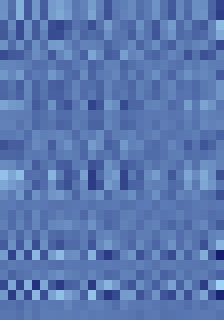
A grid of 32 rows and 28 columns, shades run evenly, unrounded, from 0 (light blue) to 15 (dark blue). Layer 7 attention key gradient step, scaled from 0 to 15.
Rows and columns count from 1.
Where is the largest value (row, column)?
26, 28
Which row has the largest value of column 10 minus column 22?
29
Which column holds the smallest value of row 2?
3
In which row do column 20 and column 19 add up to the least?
18
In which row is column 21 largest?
30
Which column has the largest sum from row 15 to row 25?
12
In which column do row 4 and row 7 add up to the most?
8
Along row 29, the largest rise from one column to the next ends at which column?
5
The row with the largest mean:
4
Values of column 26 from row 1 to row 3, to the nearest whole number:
6 5 10
